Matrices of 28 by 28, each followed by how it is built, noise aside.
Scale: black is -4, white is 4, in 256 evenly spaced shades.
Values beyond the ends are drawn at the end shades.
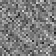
Toeplitz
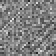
Hankel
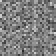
repeating rows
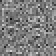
low rank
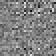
low rank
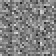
repeating rows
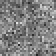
smooth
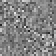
block diagonal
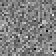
noise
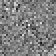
block diagonal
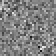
block diagonal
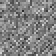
Hankel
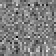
low rank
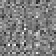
low rank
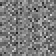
repeating rows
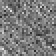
Toeplitz
